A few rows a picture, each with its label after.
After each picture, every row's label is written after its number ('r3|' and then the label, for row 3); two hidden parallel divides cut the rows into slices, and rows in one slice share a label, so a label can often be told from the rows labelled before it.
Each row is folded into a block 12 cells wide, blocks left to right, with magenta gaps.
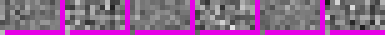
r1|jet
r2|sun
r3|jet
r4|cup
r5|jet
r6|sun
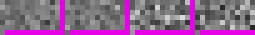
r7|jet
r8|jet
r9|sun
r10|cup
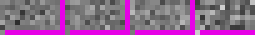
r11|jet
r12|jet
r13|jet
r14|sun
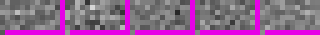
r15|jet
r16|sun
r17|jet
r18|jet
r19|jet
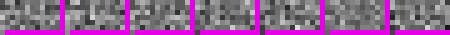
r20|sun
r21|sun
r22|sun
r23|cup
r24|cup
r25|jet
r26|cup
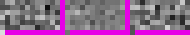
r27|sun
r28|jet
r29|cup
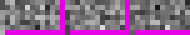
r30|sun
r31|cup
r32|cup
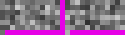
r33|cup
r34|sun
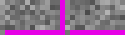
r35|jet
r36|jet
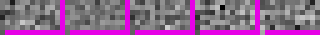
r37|cup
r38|jet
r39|cup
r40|cup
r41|sun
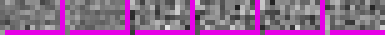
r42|jet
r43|jet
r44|cup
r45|cup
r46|cup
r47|sun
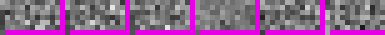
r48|cup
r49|cup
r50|cup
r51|jet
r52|cup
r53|sun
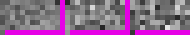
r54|jet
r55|sun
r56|cup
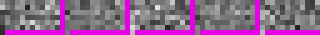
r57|cup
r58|jet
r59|sun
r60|jet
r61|sun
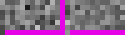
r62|cup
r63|jet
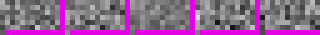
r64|cup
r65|sun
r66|jet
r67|sun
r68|cup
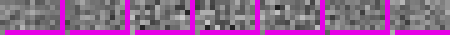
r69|jet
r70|jet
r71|sun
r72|sun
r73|sun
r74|jet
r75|jet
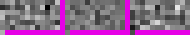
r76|sun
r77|jet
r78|cup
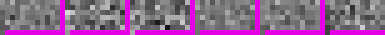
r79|jet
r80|sun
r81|sun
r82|jet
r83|jet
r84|cup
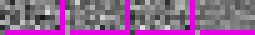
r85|cup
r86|sun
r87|cup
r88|jet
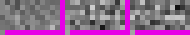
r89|jet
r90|sun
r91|sun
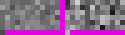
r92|jet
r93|sun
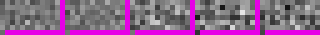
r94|jet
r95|jet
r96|cup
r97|cup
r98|cup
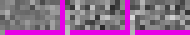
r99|jet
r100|sun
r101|sun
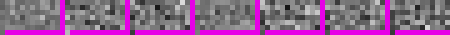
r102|jet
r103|sun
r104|cup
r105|jet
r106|cup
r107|cup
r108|cup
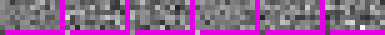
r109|jet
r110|sun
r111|sun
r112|jet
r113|cup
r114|cup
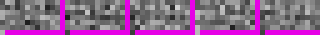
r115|sun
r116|cup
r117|cup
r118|sun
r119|cup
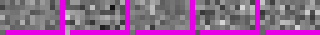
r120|jet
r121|sun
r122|jet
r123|cup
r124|cup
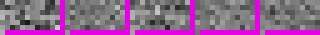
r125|sun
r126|jet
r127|sun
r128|jet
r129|jet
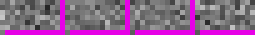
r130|sun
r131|jet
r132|jet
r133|cup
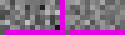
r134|cup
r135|jet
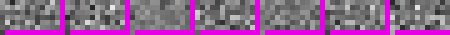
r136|cup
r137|cup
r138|jet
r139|sun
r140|jet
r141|cup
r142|sun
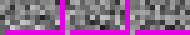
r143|cup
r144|sun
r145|sun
